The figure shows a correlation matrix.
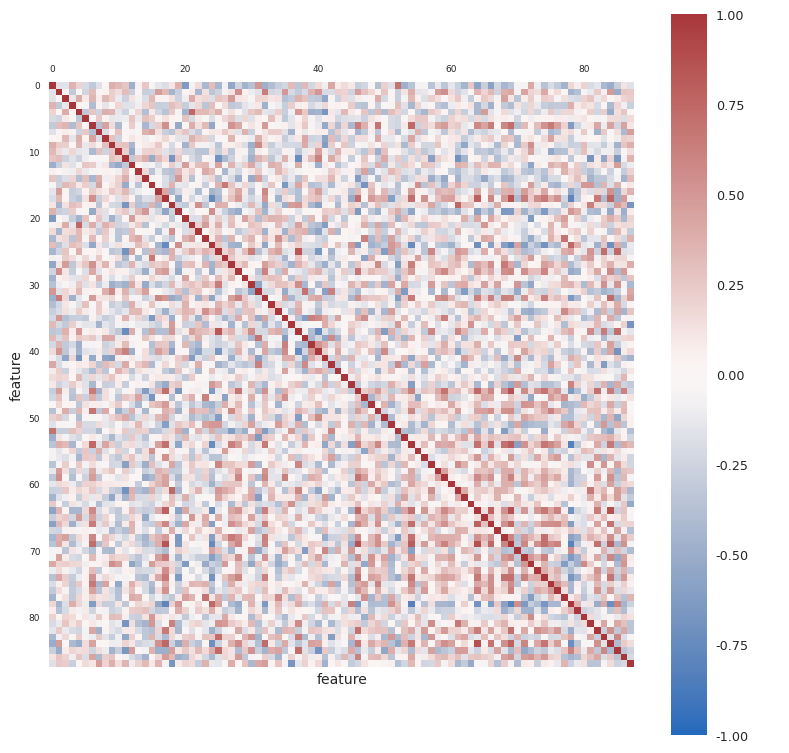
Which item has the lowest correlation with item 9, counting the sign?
41
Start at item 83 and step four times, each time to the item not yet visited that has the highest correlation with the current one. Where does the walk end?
78
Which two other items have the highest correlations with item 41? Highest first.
70, 62
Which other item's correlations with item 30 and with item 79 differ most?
14
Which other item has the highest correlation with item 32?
84
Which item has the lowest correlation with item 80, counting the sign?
47
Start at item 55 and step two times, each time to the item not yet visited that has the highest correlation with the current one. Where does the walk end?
26
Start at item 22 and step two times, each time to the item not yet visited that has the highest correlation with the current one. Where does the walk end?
61
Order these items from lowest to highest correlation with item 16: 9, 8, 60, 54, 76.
8, 76, 9, 60, 54
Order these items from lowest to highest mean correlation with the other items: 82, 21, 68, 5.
5, 21, 82, 68
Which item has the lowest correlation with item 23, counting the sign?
72
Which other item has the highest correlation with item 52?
0
